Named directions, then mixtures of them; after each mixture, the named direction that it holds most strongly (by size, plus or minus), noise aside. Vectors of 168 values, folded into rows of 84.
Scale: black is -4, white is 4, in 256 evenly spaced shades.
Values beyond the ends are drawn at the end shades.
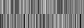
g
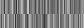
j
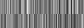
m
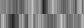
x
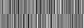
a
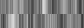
x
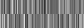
j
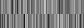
g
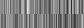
m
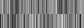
g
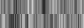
x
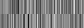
a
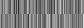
a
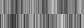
x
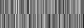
j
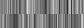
m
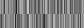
j
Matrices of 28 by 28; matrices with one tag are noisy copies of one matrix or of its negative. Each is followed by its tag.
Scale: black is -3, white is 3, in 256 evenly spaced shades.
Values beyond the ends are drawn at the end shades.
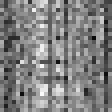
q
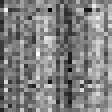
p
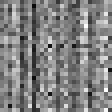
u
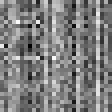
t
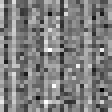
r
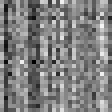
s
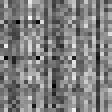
t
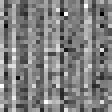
r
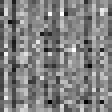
r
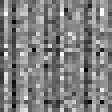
r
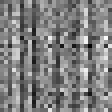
u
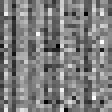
r
